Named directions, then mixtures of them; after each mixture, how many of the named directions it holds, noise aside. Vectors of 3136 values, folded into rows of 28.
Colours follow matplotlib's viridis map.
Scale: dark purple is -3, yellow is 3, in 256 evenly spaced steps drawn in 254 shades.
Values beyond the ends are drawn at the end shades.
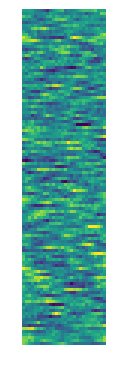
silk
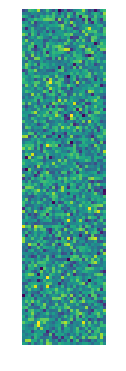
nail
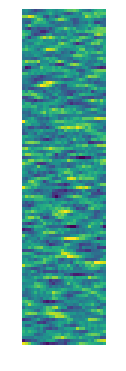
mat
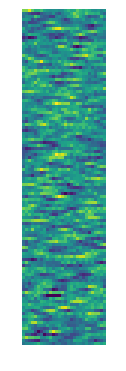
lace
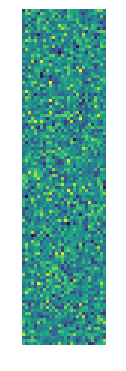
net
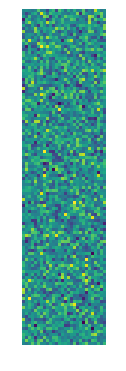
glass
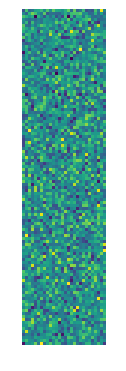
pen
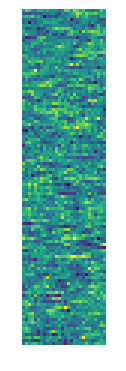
four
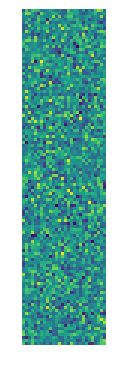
one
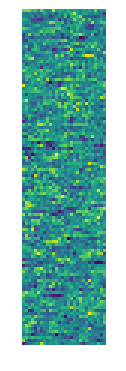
four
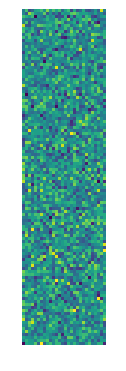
one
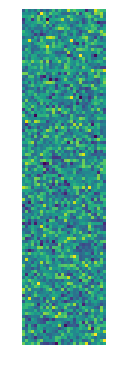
three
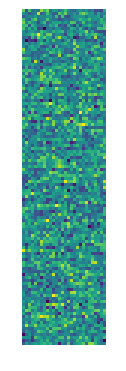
two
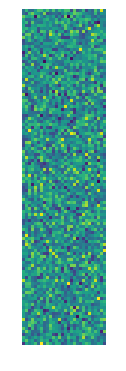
one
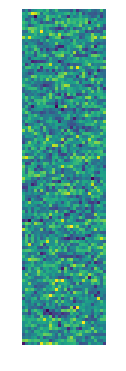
four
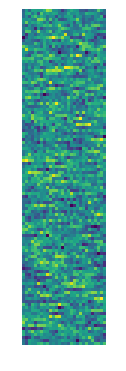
two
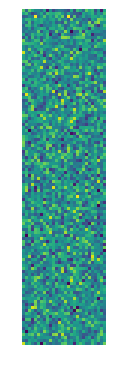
one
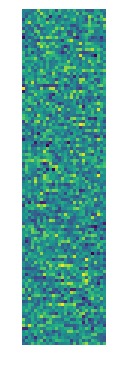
two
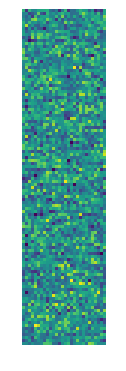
four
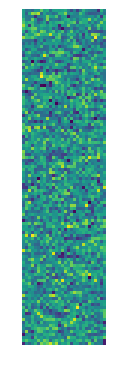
four
